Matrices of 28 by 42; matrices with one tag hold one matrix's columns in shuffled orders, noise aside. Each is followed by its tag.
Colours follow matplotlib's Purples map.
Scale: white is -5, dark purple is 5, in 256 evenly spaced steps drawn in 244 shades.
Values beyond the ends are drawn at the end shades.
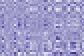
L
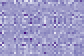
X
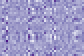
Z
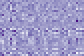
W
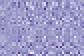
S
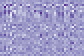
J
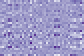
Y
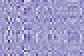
Z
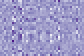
Z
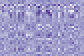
J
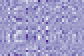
Z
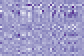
J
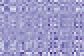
L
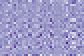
Y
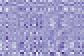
L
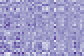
L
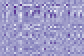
J
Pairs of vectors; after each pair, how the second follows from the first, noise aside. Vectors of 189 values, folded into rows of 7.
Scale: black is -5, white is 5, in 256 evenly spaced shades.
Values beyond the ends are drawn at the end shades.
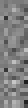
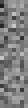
reversed.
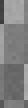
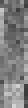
reversed.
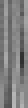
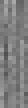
reversed, shrunk.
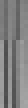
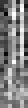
reversed, negated, scaled up.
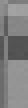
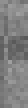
shrunk.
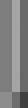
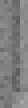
negated, shrunk.
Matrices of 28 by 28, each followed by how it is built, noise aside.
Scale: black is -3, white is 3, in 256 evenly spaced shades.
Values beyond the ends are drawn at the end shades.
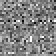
uneven rows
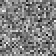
noise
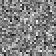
noise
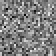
noise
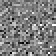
uneven rows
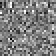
low rank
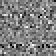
uneven rows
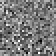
lower triangular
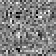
low rank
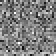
repeating columns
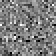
uneven rows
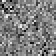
block diagonal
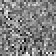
lower triangular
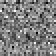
repeating columns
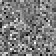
lower triangular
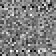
uneven rows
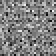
repeating columns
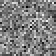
noise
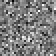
noise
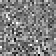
lower triangular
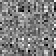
low rank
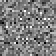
uneven rows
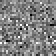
uneven rows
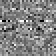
uneven rows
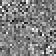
block diagonal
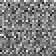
repeating columns
